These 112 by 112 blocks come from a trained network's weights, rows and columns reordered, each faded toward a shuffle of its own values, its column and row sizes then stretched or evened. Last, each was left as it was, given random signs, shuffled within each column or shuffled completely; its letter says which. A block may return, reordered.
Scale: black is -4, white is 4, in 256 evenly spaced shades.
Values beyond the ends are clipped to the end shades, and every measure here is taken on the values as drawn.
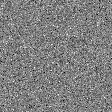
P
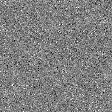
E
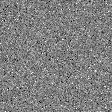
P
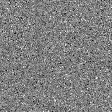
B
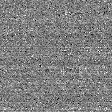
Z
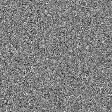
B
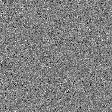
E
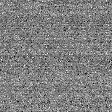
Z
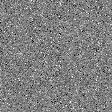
B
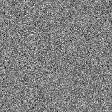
Z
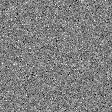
P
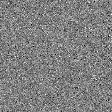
E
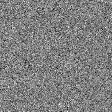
E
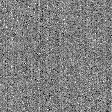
B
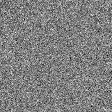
B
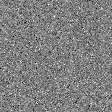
P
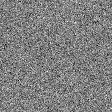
P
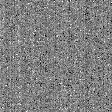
Z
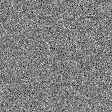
P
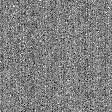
B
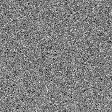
B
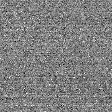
Z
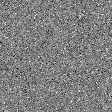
P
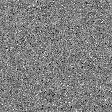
P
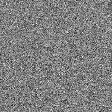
Z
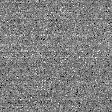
Z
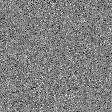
P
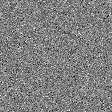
P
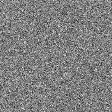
B
